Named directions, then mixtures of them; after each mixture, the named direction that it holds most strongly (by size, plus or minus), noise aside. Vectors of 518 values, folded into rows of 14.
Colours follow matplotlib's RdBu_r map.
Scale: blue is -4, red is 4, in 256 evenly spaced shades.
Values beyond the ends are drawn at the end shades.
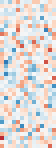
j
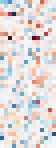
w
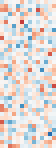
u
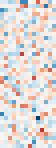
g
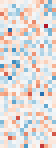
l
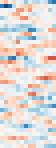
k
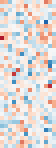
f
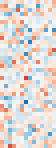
u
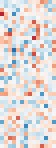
l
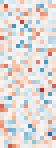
u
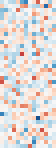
g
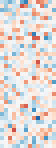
g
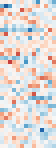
k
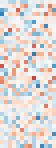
l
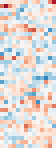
k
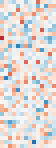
u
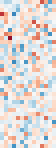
l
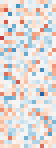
u
